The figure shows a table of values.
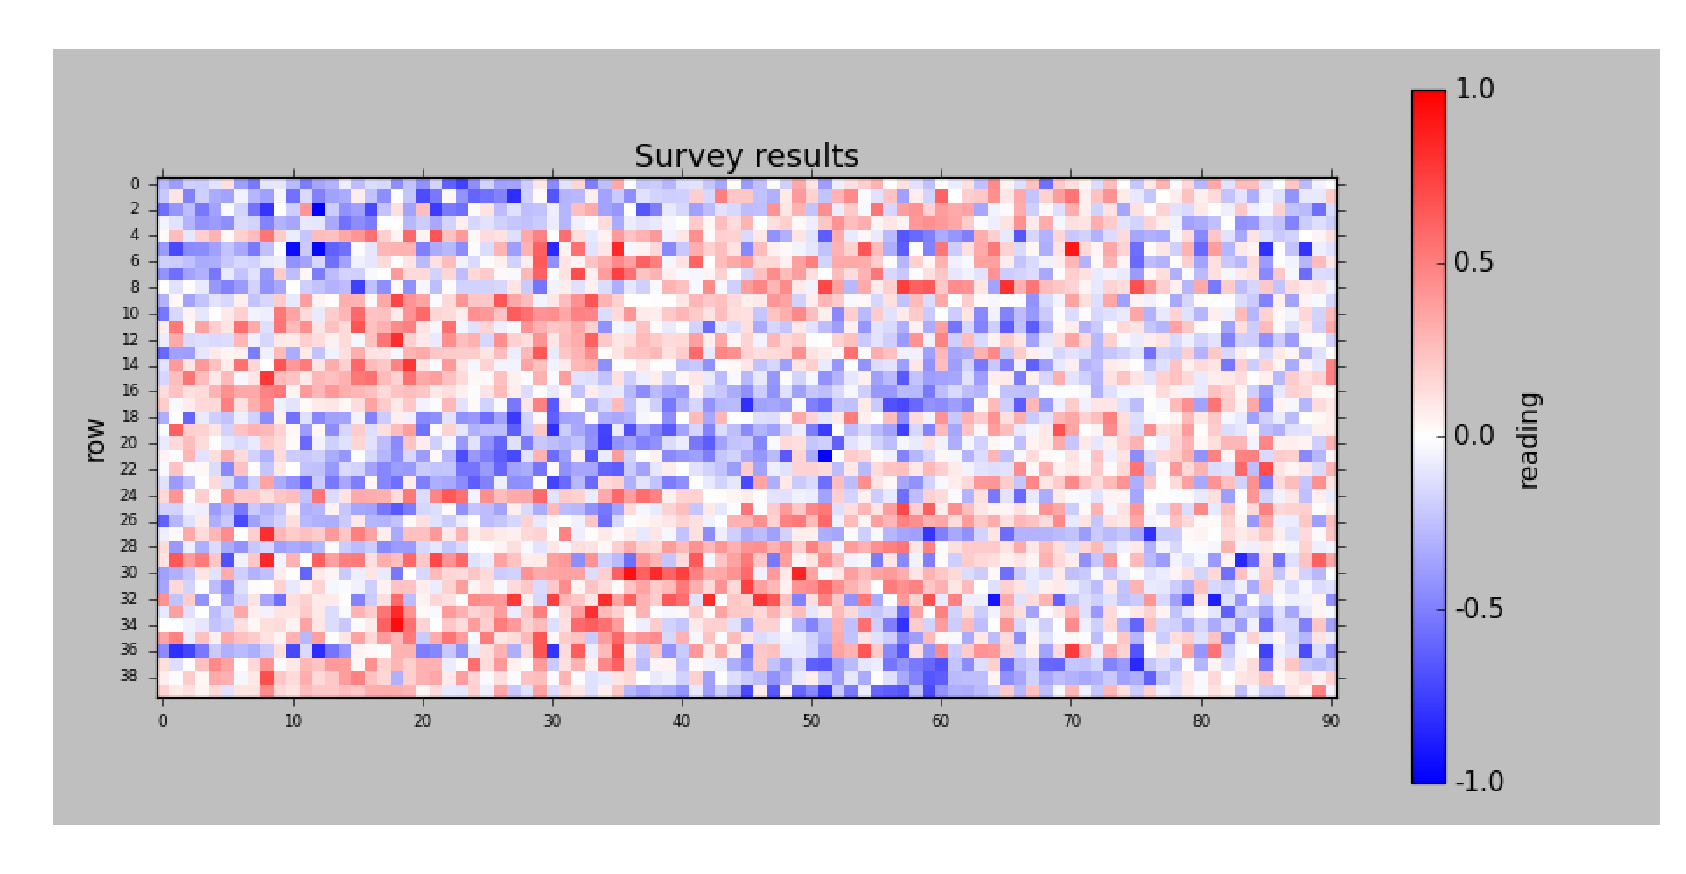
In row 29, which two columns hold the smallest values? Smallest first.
83, 5
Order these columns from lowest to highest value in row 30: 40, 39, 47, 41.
47, 41, 39, 40
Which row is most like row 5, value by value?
36
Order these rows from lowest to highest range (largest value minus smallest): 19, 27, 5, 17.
17, 19, 27, 5
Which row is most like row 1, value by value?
18
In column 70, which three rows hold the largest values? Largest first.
5, 36, 1
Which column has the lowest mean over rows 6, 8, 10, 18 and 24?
13
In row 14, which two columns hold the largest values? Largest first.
19, 9
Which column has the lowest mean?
57
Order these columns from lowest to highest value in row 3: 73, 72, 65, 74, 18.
74, 18, 65, 73, 72
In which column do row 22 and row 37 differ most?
75
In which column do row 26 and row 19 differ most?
51
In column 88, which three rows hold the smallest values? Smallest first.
5, 36, 7
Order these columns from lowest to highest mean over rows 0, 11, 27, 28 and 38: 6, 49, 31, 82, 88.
6, 82, 88, 49, 31
